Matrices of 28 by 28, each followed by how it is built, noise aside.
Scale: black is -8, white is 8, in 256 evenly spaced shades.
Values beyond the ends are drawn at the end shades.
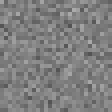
noise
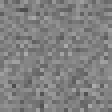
repeating columns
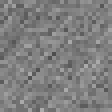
Hankel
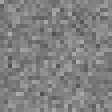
noise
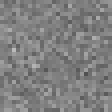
noise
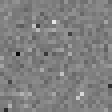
sparse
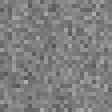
noise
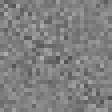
banded
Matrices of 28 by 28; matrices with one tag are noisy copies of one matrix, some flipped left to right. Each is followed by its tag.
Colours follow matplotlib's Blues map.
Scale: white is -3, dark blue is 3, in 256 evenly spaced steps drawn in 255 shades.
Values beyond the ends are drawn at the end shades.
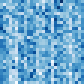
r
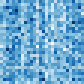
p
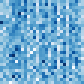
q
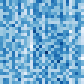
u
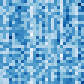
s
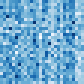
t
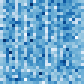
q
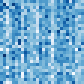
s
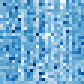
p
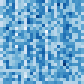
q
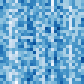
r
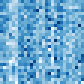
r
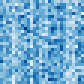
r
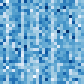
s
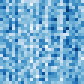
p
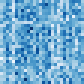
u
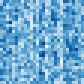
p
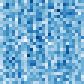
q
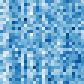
t
